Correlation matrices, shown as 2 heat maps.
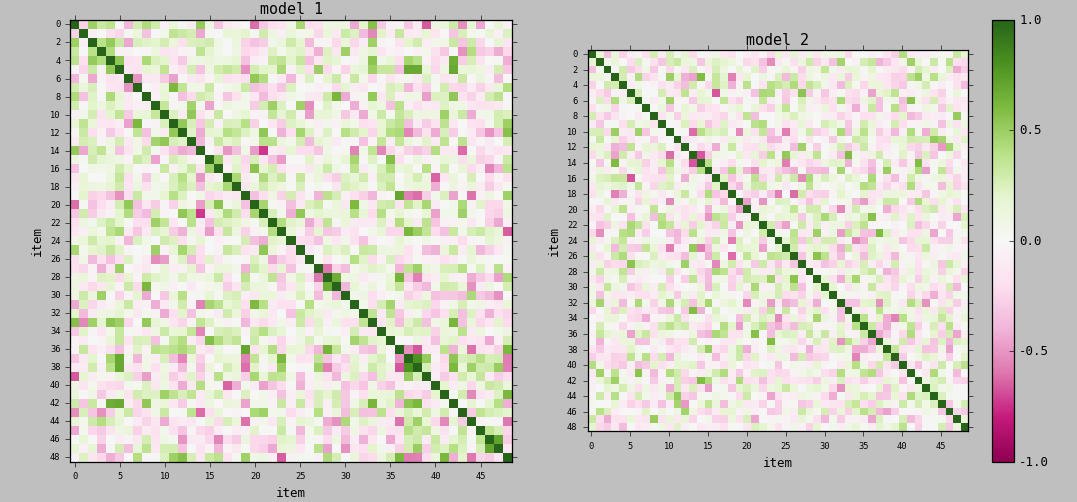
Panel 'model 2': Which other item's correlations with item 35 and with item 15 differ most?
38
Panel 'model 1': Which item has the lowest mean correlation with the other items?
14
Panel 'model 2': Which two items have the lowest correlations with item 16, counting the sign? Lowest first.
5, 27
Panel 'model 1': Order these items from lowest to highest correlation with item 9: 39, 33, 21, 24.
39, 24, 33, 21
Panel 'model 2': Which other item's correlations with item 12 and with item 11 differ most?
45
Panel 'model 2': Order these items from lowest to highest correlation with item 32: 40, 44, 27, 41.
40, 44, 27, 41
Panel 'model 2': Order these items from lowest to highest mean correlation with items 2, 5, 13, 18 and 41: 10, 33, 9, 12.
10, 9, 12, 33
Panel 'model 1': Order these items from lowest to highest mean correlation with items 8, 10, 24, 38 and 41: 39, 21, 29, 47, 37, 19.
21, 39, 19, 29, 37, 47
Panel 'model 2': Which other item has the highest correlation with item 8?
47
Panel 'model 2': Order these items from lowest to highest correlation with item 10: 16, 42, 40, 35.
40, 42, 16, 35
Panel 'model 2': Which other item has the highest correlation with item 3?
14
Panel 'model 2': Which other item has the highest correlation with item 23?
37
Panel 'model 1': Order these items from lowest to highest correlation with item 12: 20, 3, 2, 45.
45, 2, 3, 20
